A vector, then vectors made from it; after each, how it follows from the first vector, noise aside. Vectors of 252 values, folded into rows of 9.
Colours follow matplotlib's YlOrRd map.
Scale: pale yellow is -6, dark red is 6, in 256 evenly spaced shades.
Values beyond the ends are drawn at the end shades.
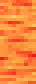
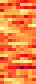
reversed, negated, scaled up.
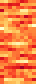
reversed, negated, scaled up.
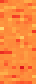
wrapped around, partly zeroed.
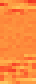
wrapped around, partly zeroed.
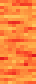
copied.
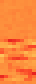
wrapped around, partly zeroed.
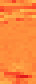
wrapped around, partly zeroed.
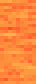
wrapped around, negated, shrunk.
